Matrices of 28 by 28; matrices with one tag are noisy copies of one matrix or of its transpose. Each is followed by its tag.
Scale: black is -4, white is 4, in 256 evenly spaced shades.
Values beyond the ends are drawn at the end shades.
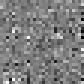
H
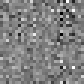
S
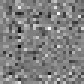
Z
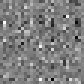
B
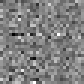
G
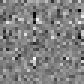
G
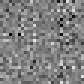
S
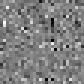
B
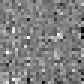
H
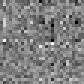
B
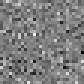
S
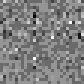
G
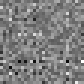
S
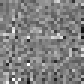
H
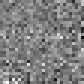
H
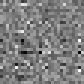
B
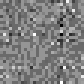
S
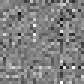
S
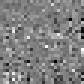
H
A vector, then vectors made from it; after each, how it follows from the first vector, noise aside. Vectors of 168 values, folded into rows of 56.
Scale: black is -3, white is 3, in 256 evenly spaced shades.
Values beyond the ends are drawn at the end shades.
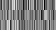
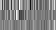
wrapped around, negated, partly zeroed.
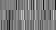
negated, partly zeroed.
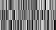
reversed.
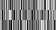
reversed.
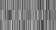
reversed, negated, shrunk.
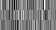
negated, partly zeroed.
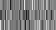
wrapped around, negated, partly zeroed.
